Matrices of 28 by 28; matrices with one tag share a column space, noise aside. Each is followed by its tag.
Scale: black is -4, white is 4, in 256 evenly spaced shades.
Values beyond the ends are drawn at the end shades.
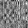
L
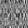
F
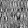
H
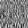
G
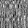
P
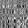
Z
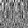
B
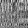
B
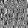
F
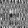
F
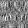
H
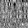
B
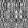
B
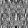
F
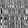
Z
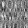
H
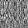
L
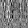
B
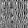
L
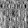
P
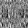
G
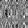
G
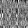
F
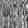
P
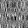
H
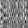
L
